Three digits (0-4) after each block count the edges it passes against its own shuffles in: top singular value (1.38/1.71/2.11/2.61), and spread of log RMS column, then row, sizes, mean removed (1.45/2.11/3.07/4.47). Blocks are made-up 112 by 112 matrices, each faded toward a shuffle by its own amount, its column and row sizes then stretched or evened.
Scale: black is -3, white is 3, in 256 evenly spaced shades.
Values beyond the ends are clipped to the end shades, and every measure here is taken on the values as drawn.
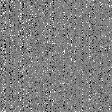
1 3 0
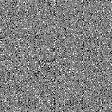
3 1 0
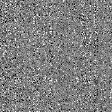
0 3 1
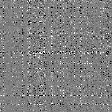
2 3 3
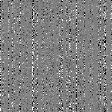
3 4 1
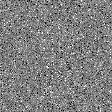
1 1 0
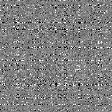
3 2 3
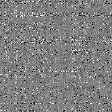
0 2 3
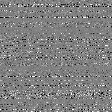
0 0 4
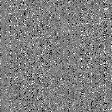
0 3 1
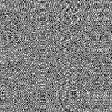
4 0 0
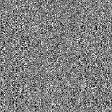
3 2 1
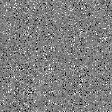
1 2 1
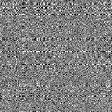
4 1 3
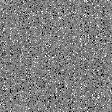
0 2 1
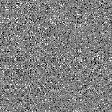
3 1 1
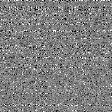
2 1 3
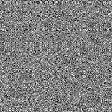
4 0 2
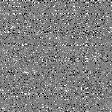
3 1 3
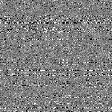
3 0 3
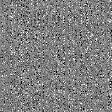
0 3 0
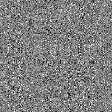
3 2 0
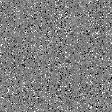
1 2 1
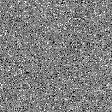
2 0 1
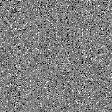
2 2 0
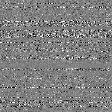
0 0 4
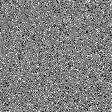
0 0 0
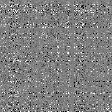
0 3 3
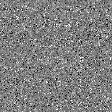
1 1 2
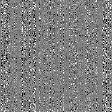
0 4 1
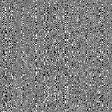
4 3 1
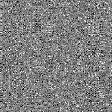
3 1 1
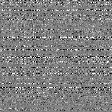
3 1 4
